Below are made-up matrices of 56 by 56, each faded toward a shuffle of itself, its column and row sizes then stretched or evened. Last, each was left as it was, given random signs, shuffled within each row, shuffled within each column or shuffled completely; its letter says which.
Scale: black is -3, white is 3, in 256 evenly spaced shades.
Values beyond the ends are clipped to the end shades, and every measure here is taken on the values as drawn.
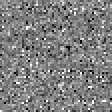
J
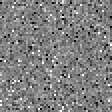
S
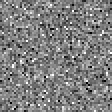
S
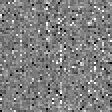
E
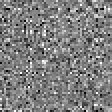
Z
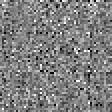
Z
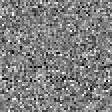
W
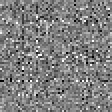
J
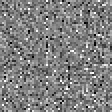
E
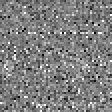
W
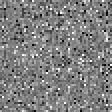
E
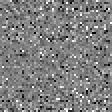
J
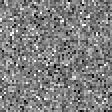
S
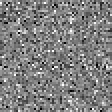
J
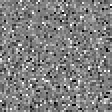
S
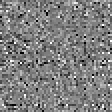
J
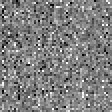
E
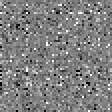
J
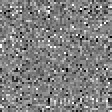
Z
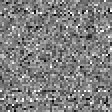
W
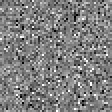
E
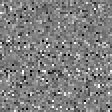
W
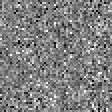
E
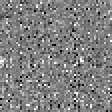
Z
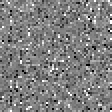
E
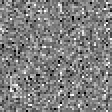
E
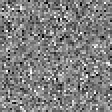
E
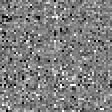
J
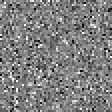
E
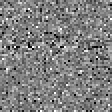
W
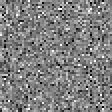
E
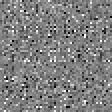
Z
